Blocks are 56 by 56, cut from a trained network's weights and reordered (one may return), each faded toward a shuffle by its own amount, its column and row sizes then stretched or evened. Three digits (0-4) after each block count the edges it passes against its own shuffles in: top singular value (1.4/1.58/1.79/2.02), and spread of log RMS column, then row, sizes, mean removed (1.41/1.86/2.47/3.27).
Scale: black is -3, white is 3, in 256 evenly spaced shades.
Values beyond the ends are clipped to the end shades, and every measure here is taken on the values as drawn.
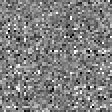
2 1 1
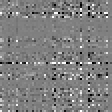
2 3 4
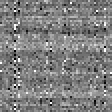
3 3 0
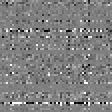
3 1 4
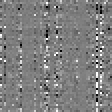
2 4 0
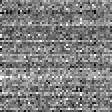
4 2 1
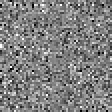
1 2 1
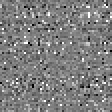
0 1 3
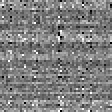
3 2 1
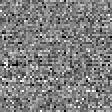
0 0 2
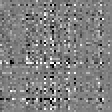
3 4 3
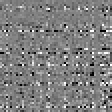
2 3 4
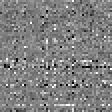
0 2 3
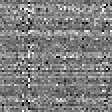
3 2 2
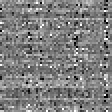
2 3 0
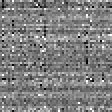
3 2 2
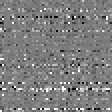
2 1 4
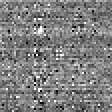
2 2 0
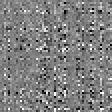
1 4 3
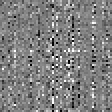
1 4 1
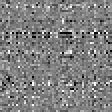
4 2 3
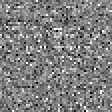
1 0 1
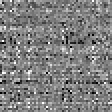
2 3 2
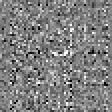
1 3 2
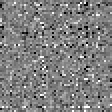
0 2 2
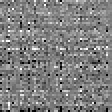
2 3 2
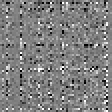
3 4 2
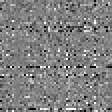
3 2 3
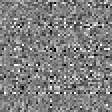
1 2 3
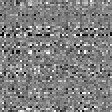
4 1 4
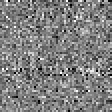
1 1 3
